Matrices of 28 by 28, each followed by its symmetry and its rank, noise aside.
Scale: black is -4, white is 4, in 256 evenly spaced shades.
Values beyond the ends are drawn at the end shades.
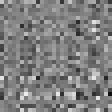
no symmetry, rank four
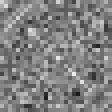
symmetric, rank eight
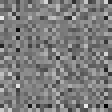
no symmetry, rank four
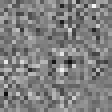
antisymmetric, rank six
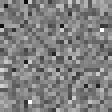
symmetric, rank six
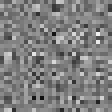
antisymmetric, rank four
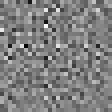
antisymmetric, rank six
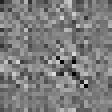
symmetric, rank four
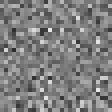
no symmetry, rank six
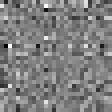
antisymmetric, rank four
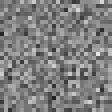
antisymmetric, rank eight
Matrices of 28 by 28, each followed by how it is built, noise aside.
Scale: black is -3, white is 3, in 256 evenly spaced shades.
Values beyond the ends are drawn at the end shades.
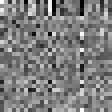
low rank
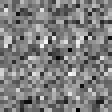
repeating columns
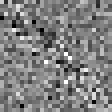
banded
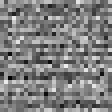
blocks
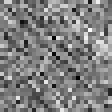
Toeplitz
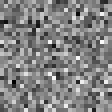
noise
